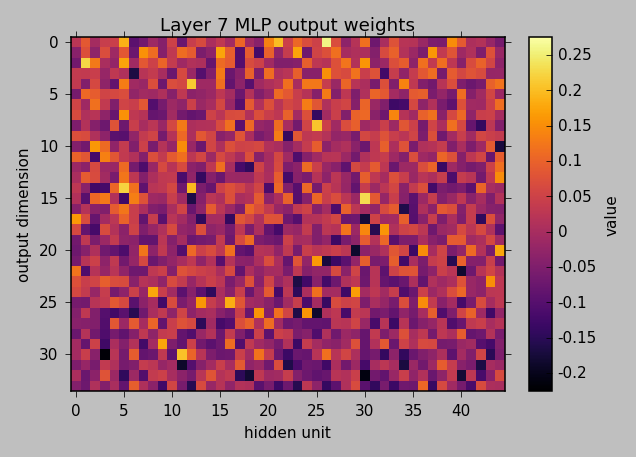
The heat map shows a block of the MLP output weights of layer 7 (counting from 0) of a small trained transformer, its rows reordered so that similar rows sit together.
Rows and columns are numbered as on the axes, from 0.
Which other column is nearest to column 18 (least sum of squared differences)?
4
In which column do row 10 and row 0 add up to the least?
44
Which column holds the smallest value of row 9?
22
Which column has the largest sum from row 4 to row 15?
21
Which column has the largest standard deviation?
5
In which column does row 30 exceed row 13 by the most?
11
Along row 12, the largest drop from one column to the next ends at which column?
38
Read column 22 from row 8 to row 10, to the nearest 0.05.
0 -0.15 -0.05
